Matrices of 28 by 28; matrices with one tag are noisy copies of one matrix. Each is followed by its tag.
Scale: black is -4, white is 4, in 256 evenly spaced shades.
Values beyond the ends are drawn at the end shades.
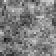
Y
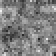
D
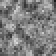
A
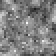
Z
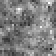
Y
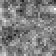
D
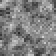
A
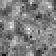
A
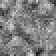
A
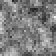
Z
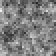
D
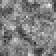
A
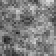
Y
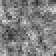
D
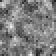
A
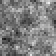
Y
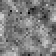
Z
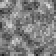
A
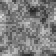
Z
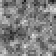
D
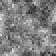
Z
